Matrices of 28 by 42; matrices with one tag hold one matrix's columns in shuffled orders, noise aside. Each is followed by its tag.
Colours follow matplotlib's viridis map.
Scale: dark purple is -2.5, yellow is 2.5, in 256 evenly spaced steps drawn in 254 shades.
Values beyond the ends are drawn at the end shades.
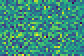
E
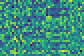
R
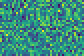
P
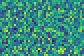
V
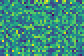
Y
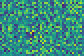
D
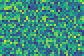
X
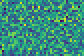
X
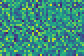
P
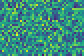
P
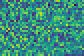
P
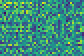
D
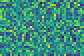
P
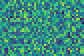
V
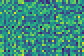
Y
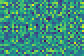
D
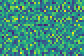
X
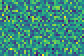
X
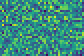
X
